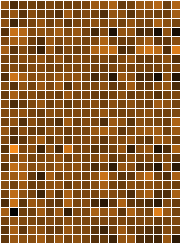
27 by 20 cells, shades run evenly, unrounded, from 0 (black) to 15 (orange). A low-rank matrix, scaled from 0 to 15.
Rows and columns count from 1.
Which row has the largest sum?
6
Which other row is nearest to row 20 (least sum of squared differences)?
5
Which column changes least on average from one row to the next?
10
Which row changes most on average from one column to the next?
17
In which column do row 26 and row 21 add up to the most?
2
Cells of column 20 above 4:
23
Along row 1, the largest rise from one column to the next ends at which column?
20
